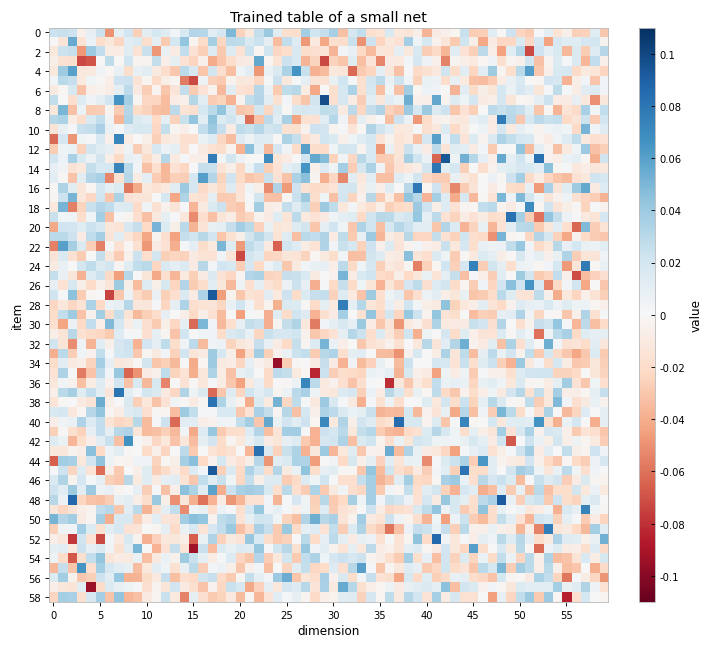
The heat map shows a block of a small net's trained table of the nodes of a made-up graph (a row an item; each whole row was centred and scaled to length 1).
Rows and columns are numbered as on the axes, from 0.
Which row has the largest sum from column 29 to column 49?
48
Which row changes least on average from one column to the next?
10
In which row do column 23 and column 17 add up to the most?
13
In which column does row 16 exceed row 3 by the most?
57
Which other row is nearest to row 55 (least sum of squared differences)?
33
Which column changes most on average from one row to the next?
2
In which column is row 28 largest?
31
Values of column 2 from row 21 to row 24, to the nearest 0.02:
0.02 0.04 -0.02 0
